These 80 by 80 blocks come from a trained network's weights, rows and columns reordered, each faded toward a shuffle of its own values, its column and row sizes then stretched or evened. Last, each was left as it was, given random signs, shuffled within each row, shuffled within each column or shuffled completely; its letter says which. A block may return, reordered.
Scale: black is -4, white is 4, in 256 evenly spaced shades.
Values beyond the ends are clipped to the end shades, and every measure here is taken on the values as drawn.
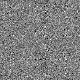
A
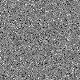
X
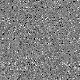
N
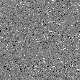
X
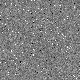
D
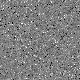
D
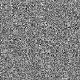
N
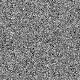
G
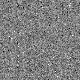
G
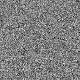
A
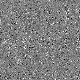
A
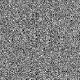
N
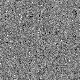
G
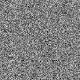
N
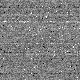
X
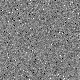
D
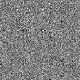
N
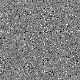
A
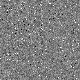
G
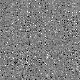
N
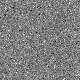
D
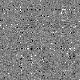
N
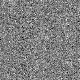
G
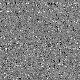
X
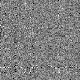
N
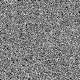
X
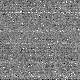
X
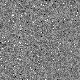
G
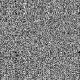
N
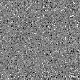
N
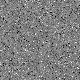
D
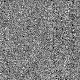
G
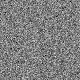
D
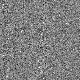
G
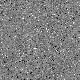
D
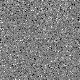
X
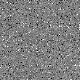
A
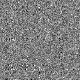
N
